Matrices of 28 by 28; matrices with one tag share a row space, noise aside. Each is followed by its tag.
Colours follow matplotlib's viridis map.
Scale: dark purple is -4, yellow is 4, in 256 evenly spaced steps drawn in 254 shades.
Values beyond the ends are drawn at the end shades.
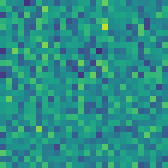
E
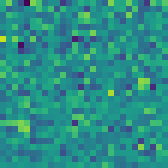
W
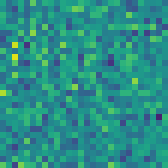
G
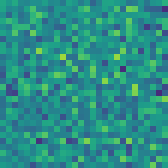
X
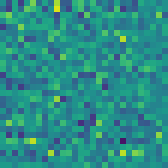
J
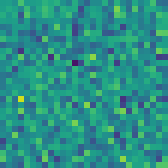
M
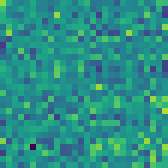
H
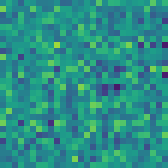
H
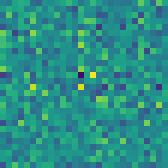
E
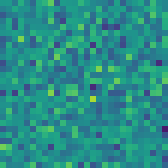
H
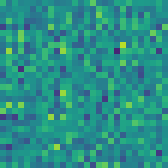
J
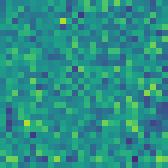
X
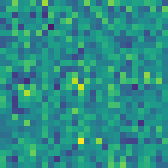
G
